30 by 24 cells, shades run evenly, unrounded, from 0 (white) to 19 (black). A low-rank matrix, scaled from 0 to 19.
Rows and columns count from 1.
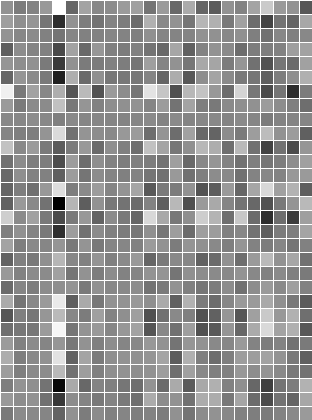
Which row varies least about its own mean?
9
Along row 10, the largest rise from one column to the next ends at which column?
6
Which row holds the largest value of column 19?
23
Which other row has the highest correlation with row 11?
16
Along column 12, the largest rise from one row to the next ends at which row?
8
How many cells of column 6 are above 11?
4
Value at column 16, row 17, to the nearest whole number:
7
